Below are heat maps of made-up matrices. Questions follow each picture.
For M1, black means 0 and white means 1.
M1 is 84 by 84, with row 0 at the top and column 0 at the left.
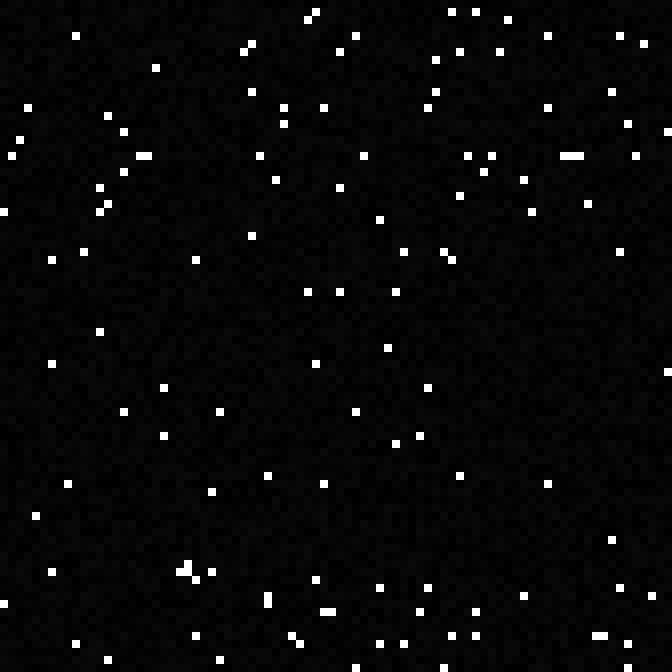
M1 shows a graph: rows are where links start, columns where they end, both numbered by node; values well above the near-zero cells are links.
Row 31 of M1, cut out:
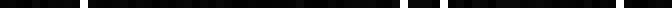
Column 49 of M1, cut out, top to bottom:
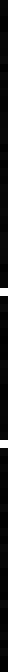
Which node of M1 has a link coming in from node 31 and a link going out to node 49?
node 55
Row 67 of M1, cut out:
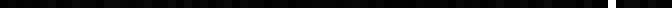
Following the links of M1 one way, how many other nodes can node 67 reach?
8
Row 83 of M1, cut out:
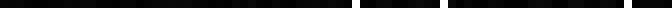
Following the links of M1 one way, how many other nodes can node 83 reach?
4
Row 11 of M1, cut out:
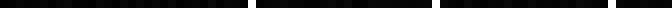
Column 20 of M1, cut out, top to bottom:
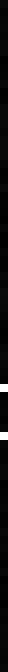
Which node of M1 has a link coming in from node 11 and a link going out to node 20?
node 54
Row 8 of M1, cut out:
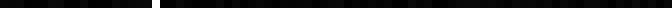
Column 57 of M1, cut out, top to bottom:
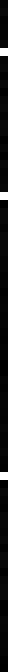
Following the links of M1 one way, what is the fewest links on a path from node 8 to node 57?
4
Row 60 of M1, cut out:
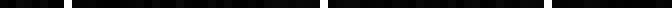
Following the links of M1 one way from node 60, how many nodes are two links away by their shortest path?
1
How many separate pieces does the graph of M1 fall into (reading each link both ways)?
3
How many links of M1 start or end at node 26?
5
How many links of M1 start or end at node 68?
3
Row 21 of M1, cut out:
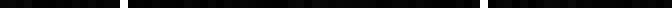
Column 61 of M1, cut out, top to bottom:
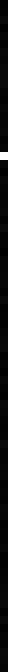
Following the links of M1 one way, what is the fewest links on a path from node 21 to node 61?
4
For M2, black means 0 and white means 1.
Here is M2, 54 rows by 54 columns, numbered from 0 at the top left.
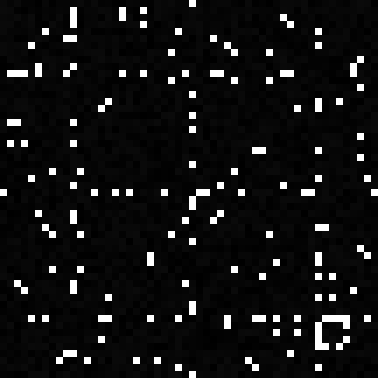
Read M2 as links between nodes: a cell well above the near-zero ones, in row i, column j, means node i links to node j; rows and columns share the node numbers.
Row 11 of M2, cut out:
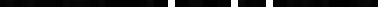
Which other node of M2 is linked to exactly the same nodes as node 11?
node 7
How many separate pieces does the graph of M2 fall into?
5
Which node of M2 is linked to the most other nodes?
node 45
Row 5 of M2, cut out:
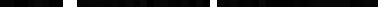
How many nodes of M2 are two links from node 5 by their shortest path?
10
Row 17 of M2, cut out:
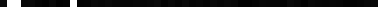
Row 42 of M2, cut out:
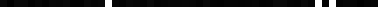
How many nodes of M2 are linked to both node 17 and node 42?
0
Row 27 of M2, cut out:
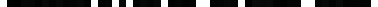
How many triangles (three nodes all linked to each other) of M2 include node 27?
0
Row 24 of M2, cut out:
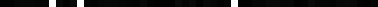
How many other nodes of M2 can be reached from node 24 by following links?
4
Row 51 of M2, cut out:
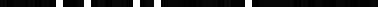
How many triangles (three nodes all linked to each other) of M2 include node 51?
0
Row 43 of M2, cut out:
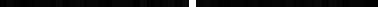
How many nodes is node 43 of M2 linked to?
1
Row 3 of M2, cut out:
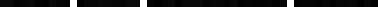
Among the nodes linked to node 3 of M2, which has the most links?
node 10
